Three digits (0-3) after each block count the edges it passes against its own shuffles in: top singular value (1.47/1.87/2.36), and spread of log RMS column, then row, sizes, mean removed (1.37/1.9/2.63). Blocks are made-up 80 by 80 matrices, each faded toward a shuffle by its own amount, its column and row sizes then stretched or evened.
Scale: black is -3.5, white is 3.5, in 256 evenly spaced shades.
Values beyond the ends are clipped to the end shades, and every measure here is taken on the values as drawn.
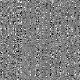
2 3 1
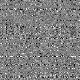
2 1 3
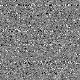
1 0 2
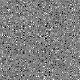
2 2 1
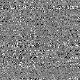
1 2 3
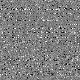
0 0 3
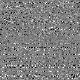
1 0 3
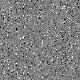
0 2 0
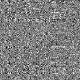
2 2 2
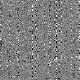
2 3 0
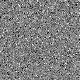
1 0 0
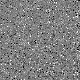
0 1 0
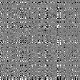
3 3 3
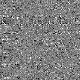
2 1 2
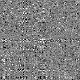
2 2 2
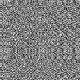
3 1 0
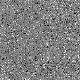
1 1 0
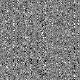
0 3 1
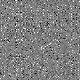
2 1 0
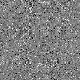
2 1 1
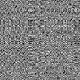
3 0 2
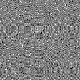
3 0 0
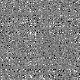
1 2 3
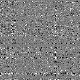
1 2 3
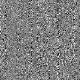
1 3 0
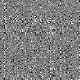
2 3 2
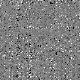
0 2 2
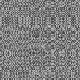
3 1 1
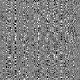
3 3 0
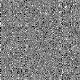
2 2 0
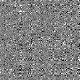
2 2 3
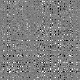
2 3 3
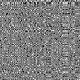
3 0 2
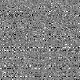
2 1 3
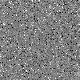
0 0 0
